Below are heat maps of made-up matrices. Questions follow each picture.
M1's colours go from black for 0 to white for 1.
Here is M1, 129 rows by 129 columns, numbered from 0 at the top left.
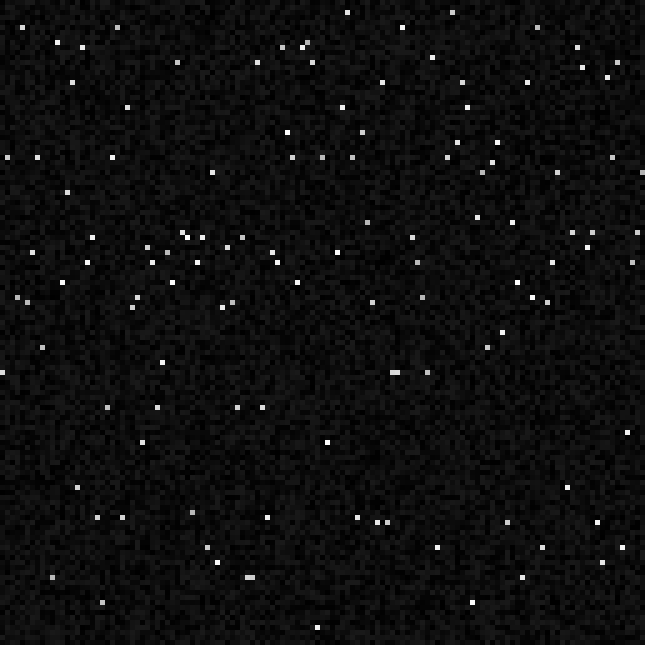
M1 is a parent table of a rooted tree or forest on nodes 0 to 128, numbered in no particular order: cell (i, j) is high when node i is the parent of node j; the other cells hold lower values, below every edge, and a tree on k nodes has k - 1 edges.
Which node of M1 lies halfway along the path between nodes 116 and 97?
44
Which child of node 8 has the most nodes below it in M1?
61
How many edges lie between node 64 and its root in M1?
2
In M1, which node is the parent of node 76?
16
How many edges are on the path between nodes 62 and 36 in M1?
6
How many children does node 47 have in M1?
5
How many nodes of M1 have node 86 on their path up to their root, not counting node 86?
2
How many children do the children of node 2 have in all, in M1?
2
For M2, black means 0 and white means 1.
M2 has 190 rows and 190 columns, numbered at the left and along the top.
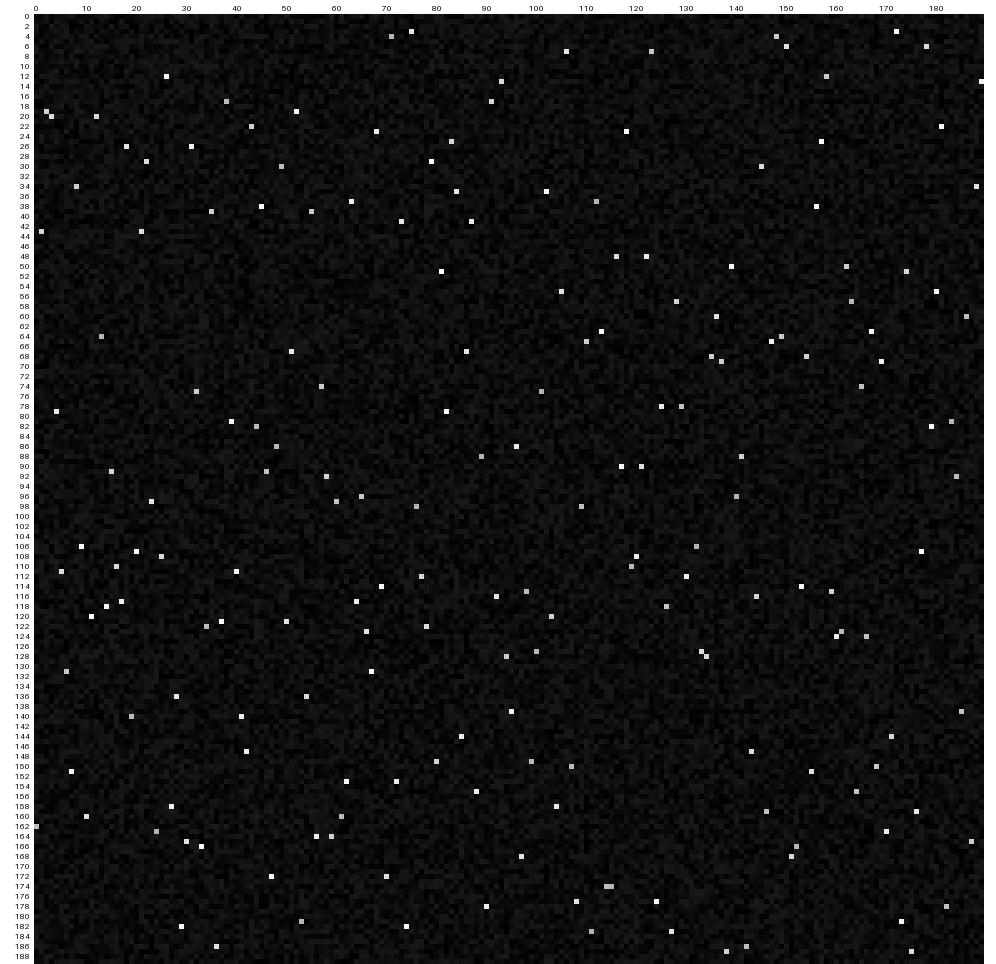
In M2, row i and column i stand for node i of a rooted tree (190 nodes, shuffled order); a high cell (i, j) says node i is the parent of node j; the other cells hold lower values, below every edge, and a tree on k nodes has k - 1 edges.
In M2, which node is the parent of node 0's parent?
50
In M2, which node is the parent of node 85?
144
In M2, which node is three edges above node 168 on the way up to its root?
131
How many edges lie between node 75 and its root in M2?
6
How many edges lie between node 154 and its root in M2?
7
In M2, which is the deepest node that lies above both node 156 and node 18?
6
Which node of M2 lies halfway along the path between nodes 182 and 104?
107
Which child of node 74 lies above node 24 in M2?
57
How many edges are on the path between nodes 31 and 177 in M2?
5
